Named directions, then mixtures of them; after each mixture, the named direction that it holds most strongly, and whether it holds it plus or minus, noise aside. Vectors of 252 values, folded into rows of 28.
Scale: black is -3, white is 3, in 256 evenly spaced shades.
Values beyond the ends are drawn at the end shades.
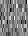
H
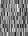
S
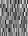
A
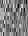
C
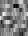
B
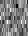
H, minus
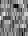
B, plus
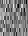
C, plus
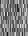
S, minus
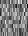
A, minus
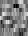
B, plus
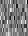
H, minus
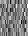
A, plus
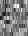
B, minus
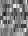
B, minus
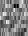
B, plus
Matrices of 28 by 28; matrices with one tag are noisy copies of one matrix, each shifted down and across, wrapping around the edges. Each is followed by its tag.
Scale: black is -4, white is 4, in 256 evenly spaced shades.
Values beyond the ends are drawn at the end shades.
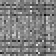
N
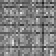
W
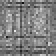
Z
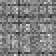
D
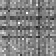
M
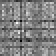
D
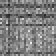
M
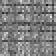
D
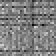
N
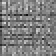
N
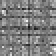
D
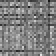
N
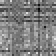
Z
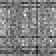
Z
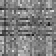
Z
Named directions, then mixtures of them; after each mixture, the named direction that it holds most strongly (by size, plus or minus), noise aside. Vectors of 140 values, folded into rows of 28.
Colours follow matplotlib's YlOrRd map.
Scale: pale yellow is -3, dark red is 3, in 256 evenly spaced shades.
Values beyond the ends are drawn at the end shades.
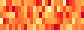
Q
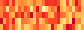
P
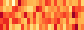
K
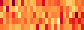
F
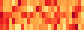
K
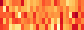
F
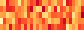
Q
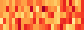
P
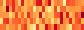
Q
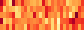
F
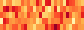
Q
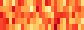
K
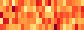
Q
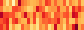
K
